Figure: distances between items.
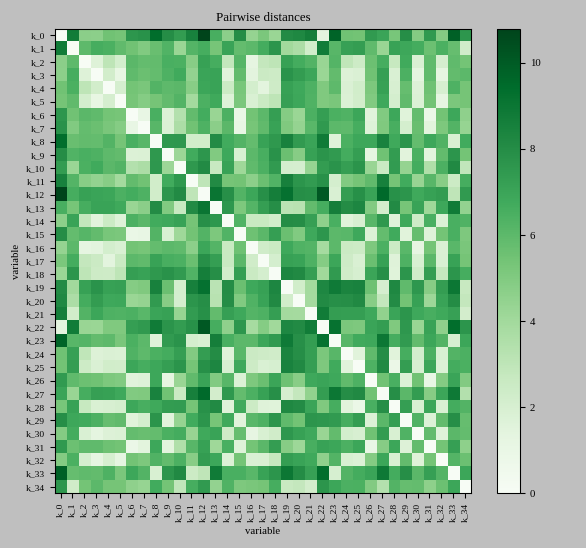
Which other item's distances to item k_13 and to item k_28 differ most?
k_25
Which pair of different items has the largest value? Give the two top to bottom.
k_0, k_12
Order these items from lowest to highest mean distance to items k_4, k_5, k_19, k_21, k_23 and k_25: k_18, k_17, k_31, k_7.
k_17, k_18, k_7, k_31
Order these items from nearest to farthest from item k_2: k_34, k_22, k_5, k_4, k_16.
k_16, k_5, k_4, k_22, k_34
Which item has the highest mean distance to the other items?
k_12
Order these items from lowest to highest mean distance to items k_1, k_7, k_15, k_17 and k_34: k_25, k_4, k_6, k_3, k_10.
k_6, k_10, k_4, k_3, k_25
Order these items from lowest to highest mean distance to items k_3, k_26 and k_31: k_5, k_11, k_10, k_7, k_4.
k_7, k_5, k_4, k_10, k_11
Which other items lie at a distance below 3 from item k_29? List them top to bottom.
k_6, k_7, k_9, k_15, k_26, k_31
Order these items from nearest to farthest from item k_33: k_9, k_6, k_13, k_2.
k_2, k_6, k_9, k_13
